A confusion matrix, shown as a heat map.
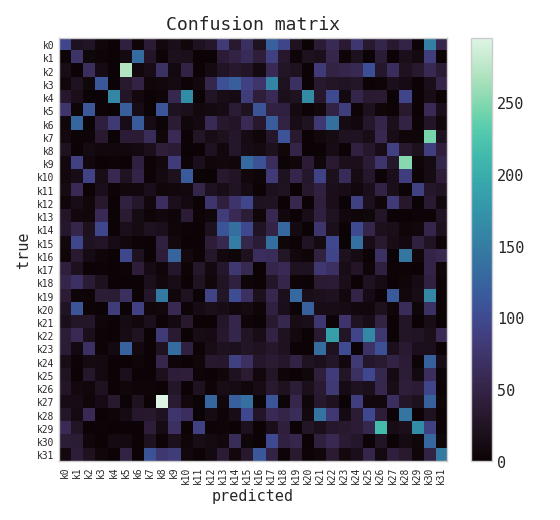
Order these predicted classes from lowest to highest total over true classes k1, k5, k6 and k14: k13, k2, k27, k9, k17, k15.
k27, k9, k2, k13, k15, k17
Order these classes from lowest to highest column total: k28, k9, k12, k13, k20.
k20, k12, k13, k9, k28
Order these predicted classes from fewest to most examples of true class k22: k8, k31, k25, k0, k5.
k5, k0, k31, k8, k25
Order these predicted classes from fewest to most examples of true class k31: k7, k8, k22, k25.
k22, k25, k8, k7
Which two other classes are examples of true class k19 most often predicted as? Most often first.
k30, k8
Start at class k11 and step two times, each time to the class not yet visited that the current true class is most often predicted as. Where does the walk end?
k26
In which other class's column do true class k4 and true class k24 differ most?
k10
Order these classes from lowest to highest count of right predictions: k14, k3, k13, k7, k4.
k7, k13, k3, k14, k4
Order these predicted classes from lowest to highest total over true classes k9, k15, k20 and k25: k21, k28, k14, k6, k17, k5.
k5, k21, k6, k14, k17, k28
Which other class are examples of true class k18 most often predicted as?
k1
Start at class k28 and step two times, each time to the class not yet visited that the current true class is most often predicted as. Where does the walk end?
k23
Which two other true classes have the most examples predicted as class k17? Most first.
k3, k15
